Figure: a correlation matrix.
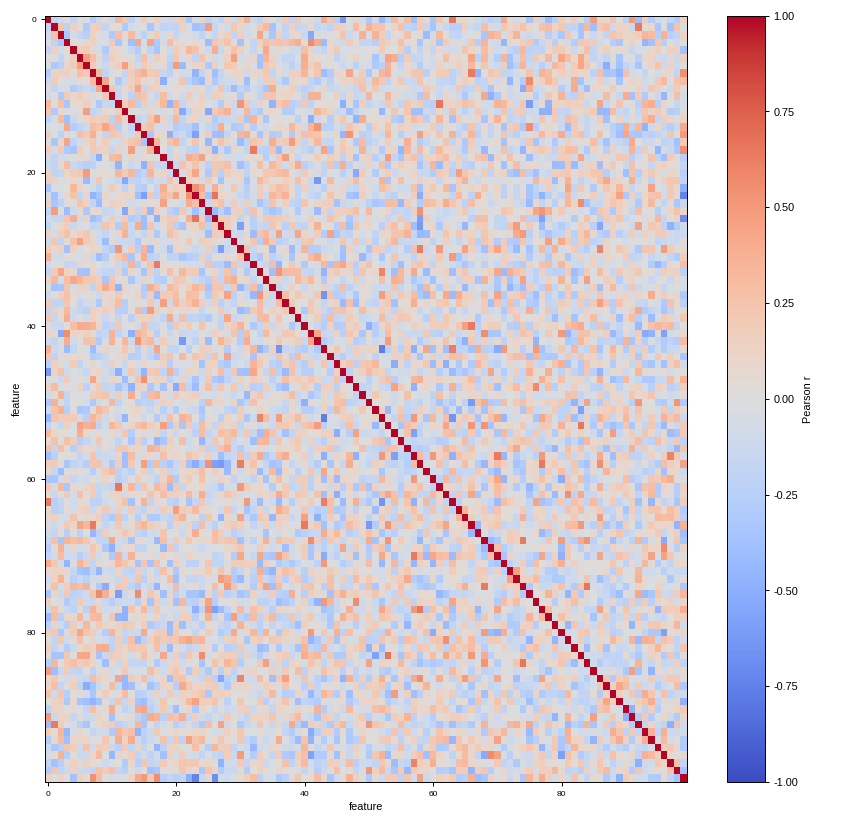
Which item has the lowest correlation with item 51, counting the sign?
83
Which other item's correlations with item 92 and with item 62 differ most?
81
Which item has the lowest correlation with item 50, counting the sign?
66
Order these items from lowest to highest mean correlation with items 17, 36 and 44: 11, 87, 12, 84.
87, 84, 12, 11
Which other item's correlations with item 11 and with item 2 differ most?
46
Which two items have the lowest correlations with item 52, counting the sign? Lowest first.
43, 63
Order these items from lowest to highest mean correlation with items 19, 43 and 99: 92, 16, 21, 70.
70, 92, 21, 16
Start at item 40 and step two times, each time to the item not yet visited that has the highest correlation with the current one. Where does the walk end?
7
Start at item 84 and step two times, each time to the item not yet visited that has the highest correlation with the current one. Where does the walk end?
68
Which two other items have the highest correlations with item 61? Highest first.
11, 30
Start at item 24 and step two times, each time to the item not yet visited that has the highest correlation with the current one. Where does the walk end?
53
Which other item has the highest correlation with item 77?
58
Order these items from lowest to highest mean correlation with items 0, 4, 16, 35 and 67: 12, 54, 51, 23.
51, 54, 12, 23
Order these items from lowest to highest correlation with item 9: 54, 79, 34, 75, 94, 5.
34, 5, 54, 79, 94, 75
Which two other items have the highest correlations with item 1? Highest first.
92, 25
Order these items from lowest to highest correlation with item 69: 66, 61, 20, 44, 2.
20, 44, 61, 66, 2
